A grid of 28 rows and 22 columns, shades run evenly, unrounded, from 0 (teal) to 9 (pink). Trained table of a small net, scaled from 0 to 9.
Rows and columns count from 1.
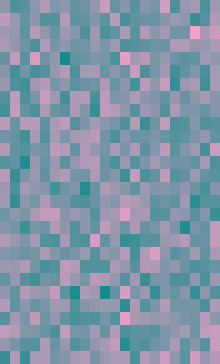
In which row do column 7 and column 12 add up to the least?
5
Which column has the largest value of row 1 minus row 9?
17
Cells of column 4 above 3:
23
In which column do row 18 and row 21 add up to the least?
19
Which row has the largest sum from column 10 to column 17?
28
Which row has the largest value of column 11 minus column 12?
1
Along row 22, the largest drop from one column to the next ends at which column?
15
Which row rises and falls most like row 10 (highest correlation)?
14
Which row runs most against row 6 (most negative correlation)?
9
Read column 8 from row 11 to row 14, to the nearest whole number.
6 3 5 4
